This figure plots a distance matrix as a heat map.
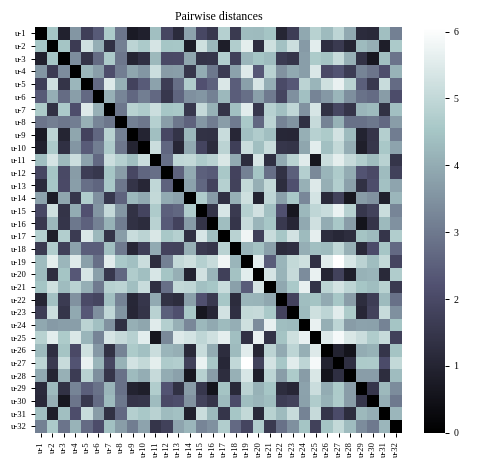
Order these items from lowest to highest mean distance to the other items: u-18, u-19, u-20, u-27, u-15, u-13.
u-18, u-13, u-15, u-20, u-27, u-19
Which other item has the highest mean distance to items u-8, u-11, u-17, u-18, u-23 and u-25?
u-27
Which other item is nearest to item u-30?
u-3
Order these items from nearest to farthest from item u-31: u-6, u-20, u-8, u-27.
u-20, u-27, u-8, u-6
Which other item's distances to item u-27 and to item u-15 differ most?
u-23
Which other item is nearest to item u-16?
u-29
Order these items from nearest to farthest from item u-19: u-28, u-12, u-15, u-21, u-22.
u-21, u-12, u-22, u-15, u-28
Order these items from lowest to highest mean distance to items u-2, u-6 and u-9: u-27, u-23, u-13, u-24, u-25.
u-13, u-23, u-27, u-24, u-25
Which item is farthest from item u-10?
u-25
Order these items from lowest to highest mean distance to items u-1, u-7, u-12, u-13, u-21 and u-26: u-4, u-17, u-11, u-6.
u-6, u-4, u-17, u-11
